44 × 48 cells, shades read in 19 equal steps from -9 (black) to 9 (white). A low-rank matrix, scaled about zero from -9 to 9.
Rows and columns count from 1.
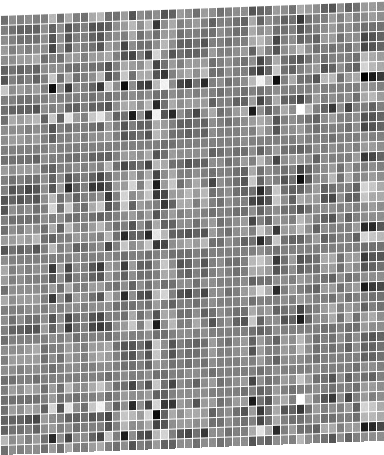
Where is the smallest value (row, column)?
8, 46
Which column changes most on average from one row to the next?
20
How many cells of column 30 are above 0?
10
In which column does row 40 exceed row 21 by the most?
38
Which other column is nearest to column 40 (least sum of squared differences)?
18
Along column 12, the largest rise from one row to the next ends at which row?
11
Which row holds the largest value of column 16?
19
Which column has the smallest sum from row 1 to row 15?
35
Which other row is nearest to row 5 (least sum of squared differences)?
34
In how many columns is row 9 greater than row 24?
20
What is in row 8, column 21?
8
